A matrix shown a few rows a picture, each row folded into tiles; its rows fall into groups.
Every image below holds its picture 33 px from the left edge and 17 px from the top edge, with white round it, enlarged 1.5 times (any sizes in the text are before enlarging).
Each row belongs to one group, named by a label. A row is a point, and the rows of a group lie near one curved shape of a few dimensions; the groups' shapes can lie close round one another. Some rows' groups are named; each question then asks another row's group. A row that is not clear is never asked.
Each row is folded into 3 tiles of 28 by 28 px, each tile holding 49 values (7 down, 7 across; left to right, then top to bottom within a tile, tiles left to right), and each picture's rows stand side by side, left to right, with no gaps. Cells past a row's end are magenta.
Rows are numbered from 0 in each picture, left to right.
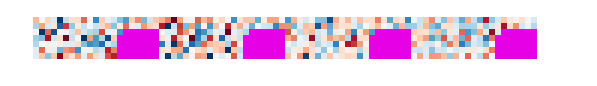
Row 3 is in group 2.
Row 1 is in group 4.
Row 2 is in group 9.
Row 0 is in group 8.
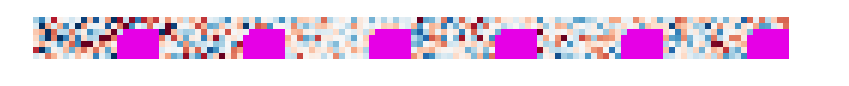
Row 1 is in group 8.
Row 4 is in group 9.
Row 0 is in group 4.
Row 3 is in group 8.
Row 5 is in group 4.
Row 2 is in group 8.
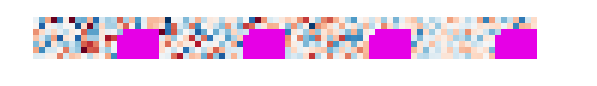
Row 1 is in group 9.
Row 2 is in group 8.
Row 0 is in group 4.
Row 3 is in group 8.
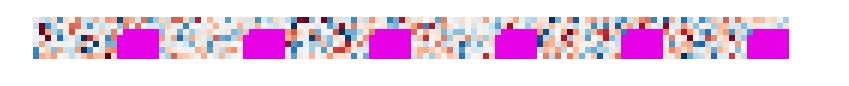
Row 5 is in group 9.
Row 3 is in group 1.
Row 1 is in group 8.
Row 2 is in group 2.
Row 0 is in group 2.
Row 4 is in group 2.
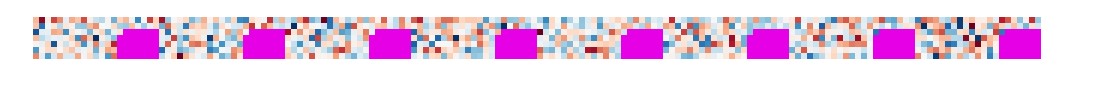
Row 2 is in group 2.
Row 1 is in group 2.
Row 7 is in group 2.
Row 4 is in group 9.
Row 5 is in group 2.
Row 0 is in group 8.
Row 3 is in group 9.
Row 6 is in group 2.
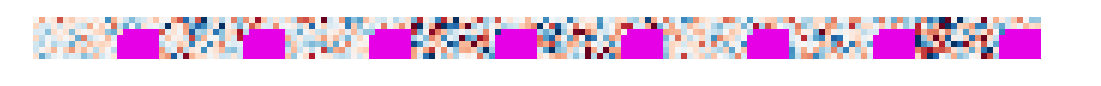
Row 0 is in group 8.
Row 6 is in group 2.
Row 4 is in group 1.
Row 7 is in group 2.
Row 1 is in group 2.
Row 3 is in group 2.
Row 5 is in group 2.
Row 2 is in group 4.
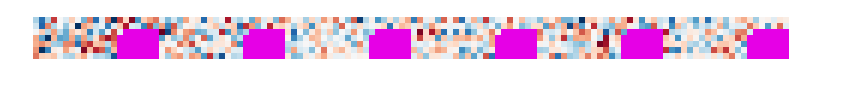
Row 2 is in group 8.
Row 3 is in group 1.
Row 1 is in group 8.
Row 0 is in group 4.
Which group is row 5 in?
9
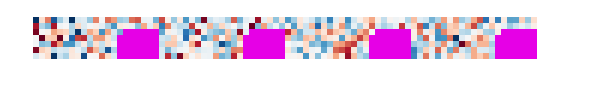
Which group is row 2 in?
9
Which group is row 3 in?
2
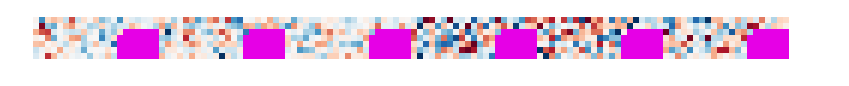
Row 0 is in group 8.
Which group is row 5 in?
9
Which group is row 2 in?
1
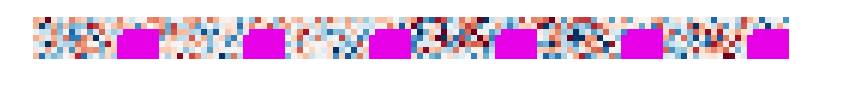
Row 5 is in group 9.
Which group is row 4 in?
4
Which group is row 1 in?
9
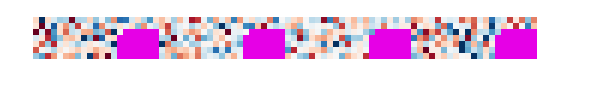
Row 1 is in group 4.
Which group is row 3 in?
9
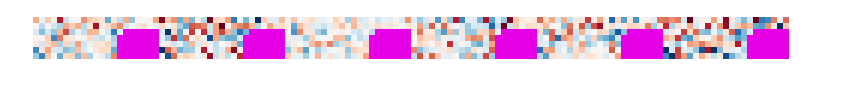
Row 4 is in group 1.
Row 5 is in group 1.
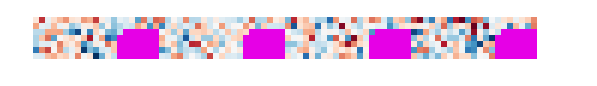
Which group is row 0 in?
9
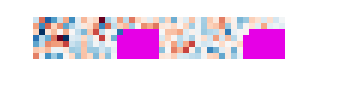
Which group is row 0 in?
8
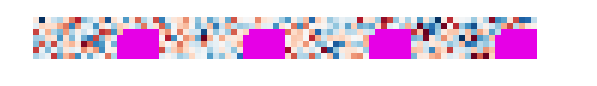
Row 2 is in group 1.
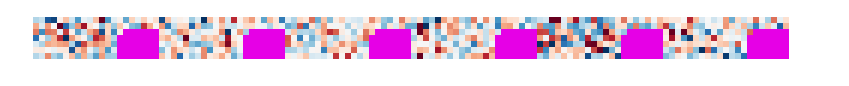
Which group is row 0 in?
8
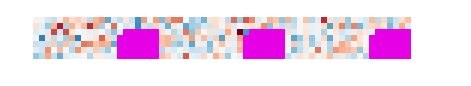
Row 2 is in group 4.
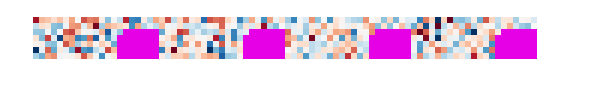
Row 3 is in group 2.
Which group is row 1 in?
9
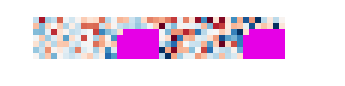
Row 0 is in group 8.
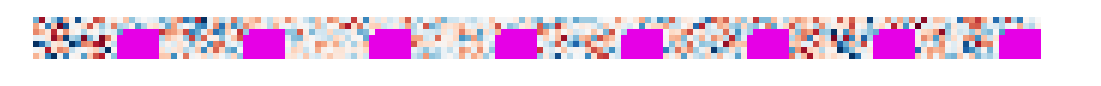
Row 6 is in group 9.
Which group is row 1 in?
2
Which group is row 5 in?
9
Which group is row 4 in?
9
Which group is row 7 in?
9
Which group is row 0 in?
2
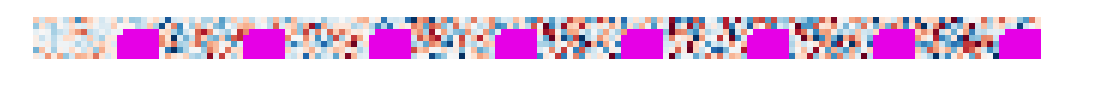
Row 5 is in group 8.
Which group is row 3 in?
9
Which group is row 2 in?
9
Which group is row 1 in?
1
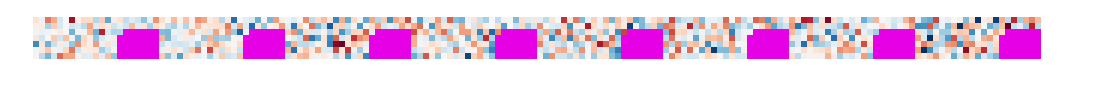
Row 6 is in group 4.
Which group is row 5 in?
8
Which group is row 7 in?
4
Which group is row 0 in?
4
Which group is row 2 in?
4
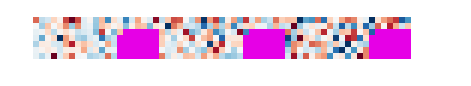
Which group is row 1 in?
2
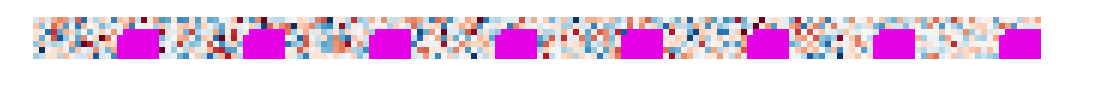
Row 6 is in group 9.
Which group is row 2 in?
2
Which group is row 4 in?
2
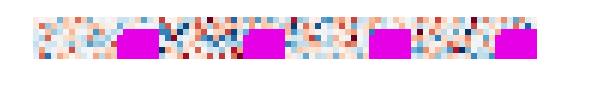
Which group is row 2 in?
2
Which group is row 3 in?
1
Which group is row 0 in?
8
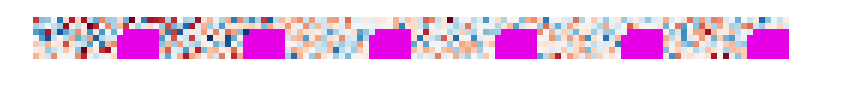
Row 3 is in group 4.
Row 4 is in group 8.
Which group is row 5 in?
1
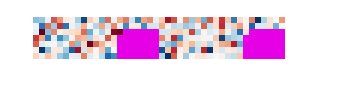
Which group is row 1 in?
1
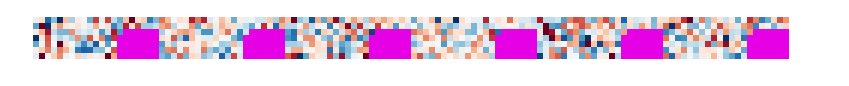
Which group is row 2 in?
8
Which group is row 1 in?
9
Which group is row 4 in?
2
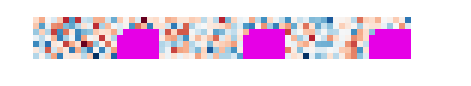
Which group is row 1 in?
1
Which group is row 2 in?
9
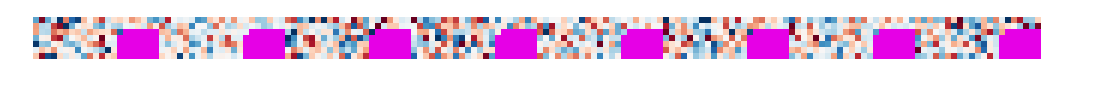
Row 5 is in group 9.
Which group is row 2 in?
8
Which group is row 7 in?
9
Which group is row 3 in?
2
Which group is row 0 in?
2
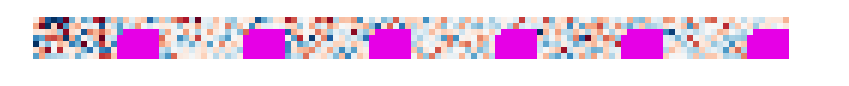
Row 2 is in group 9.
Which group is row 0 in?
2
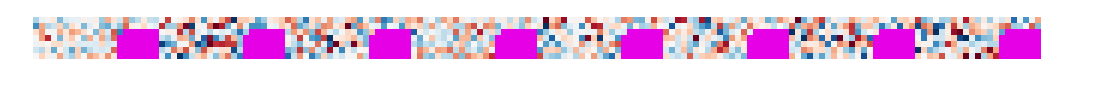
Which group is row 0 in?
2
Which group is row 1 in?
2
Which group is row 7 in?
1
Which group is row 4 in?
8
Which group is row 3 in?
8
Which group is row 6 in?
8
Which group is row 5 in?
2
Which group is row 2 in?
2
